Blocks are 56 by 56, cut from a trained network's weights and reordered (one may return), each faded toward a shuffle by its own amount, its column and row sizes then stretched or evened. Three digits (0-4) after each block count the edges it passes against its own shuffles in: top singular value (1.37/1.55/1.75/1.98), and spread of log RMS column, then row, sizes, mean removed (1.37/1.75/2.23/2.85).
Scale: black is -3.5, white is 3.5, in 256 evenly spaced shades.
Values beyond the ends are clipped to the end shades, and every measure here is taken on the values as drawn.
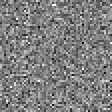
1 2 0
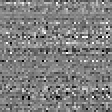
2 2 4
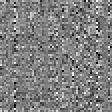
3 4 0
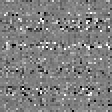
0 1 4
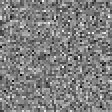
1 1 0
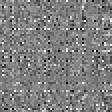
1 3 4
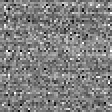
1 2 2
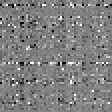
2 1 4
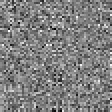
3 2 1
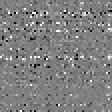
0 1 4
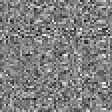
3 1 3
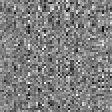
3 3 1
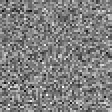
3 0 1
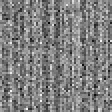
4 0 0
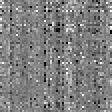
3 3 2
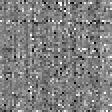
2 0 2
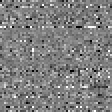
0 1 4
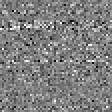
0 0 4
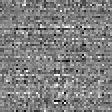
3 2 3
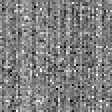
4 0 2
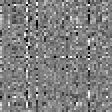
4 4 2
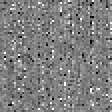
0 3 0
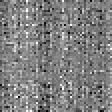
4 2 3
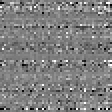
2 2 4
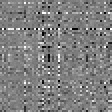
4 3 4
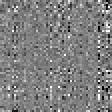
4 4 3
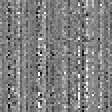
4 4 1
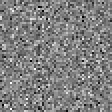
0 2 0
